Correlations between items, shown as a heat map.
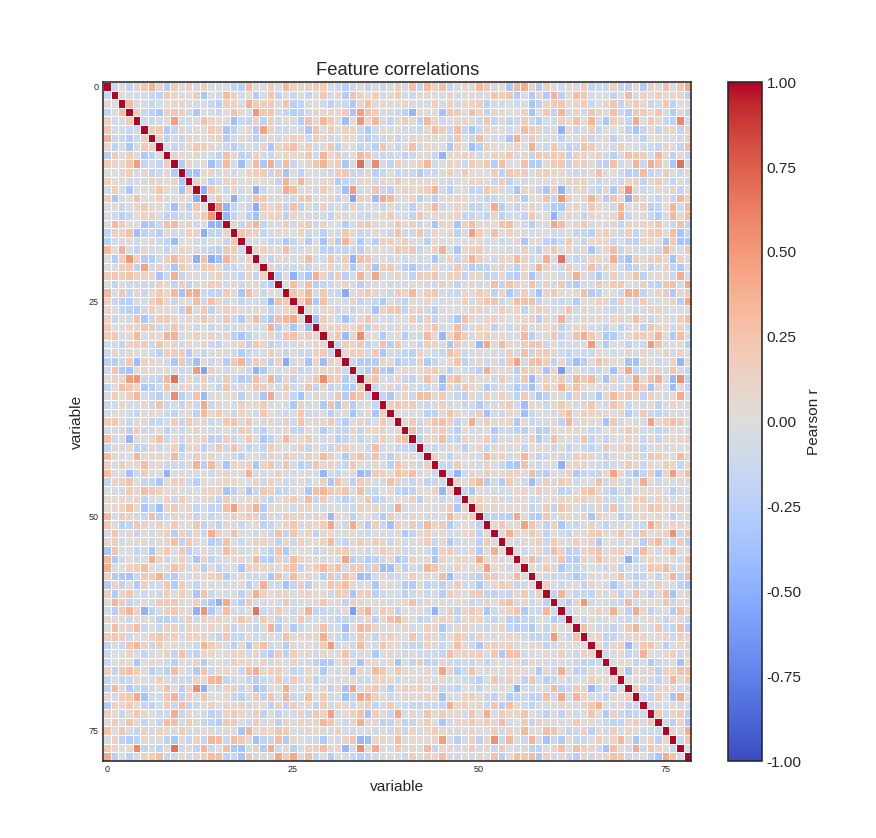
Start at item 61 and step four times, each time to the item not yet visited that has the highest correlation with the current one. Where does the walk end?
9
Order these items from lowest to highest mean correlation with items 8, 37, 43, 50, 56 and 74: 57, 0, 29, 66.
57, 66, 0, 29
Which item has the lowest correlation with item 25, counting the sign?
22
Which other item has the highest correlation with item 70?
12
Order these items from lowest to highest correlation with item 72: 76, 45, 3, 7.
45, 7, 76, 3
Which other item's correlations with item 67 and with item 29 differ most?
34
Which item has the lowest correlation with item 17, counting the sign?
13
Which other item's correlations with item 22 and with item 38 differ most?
36
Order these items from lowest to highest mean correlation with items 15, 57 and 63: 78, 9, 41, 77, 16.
16, 9, 41, 77, 78
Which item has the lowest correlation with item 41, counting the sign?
3
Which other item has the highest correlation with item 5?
21
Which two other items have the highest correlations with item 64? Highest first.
60, 29
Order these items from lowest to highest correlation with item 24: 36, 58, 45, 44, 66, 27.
58, 66, 45, 36, 44, 27
